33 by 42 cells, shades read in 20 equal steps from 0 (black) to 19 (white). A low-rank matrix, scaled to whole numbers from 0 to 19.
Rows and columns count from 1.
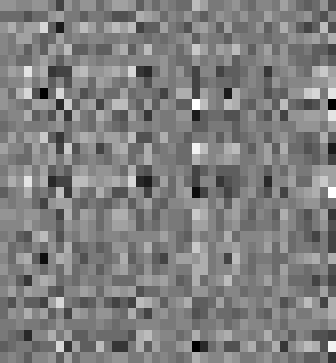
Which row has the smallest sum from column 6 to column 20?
9
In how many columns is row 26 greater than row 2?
18
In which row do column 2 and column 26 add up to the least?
32
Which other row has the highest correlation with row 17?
7
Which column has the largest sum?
4
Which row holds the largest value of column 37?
17
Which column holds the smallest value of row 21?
42
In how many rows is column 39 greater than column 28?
13
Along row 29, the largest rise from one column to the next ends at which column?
10
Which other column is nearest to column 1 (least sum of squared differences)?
33
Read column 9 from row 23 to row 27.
13 12 12 9 10
